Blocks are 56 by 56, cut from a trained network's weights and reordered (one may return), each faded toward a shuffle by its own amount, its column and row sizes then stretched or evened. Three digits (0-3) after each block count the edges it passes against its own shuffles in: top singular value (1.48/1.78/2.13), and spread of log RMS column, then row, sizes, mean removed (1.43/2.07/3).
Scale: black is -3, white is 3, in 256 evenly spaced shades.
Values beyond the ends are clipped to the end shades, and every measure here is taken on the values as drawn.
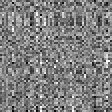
3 2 1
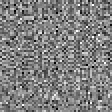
3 0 0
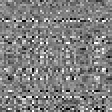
3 1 3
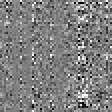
2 3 1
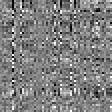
3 3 1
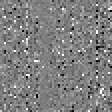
0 2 1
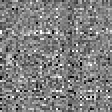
1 1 2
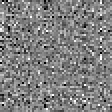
0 2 1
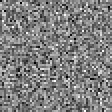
1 0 0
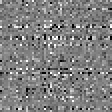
2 2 3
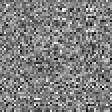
2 1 2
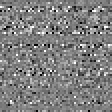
0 0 3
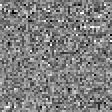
0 0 2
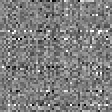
2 1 2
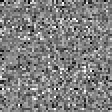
1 1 2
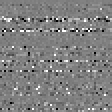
1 0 3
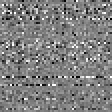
0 1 3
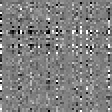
2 3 2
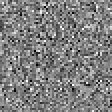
1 0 1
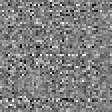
2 2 2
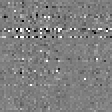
2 1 2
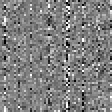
1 3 0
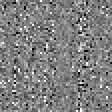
0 2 0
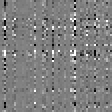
3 3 2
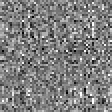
2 2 1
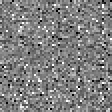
0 1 0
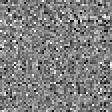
1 0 1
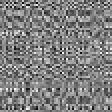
3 1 3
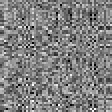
3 1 1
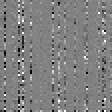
2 3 0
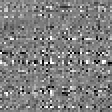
2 2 3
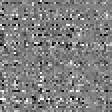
0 2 3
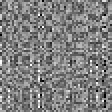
3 2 0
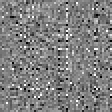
1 2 1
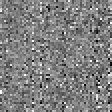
0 2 1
